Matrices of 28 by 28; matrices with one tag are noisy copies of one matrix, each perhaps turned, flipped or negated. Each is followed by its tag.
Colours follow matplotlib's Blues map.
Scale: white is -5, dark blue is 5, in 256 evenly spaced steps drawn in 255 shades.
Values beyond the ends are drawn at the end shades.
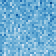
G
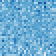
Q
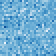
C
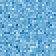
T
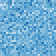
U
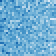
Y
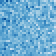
Y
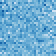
Q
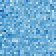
Q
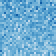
G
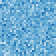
U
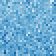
G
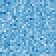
U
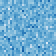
T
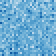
Q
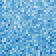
G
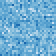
C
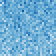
G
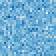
T
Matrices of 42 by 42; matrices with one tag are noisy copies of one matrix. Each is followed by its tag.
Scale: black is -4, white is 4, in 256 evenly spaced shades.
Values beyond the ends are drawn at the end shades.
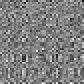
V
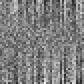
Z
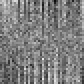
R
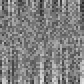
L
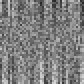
L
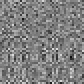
V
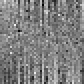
R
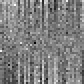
R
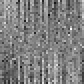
R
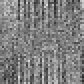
R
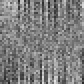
R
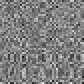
V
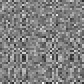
V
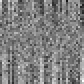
L
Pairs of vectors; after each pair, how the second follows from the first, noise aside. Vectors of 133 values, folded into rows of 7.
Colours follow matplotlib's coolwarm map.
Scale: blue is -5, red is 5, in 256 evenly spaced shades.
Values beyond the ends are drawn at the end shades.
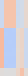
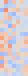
sign-scrambled.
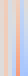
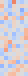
shuffled.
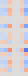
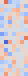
shuffled.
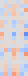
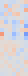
partly zeroed.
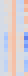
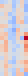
negated.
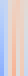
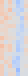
wrapped around, shrunk.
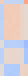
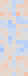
wrapped around, shrunk.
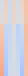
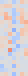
wrapped around, negated, partly zeroed.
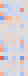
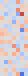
shuffled.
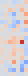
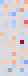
partly zeroed.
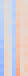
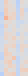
wrapped around, shrunk.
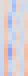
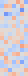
shuffled.
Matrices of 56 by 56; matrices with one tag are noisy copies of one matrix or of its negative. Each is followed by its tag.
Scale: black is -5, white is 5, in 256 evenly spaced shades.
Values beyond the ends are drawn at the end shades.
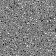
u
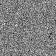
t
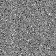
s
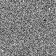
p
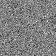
u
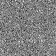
p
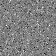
s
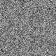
p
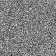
t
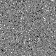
p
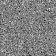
p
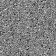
s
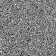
s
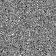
s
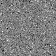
p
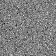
t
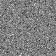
s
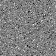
u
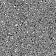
t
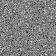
s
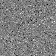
u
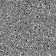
s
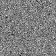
s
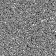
u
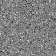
s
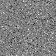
u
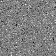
t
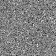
u
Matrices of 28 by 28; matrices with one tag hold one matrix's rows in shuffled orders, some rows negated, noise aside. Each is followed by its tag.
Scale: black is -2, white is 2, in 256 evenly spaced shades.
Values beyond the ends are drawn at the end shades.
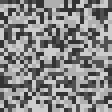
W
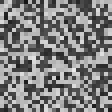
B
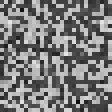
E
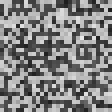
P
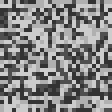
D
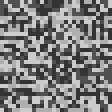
D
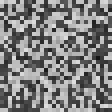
B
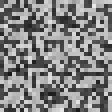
W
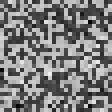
W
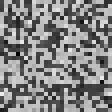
W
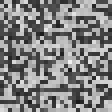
P
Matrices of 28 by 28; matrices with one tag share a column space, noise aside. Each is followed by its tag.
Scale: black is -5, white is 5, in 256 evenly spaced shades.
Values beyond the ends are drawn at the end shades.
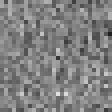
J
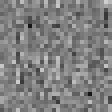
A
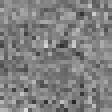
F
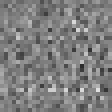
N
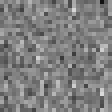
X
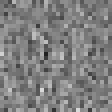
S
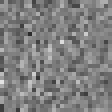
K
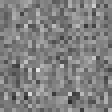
A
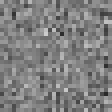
F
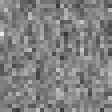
J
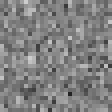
X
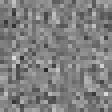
A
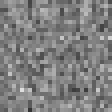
N
